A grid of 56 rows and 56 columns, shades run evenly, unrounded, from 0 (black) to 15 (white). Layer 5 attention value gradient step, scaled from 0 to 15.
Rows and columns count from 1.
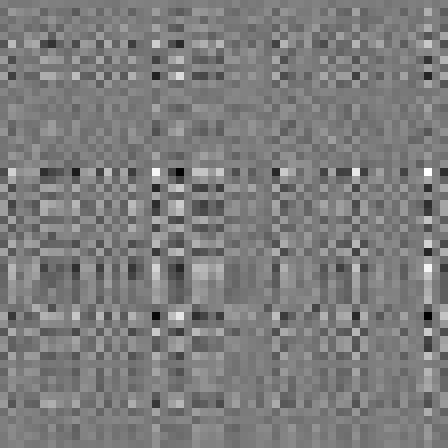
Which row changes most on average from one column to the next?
22
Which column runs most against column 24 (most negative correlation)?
34
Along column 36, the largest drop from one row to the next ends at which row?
32
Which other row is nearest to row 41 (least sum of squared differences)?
50
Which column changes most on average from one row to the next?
54
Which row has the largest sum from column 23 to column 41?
21
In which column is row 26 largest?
23
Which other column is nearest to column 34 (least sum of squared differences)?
19
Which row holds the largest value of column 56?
40
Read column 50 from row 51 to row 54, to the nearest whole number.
6 8 7 8
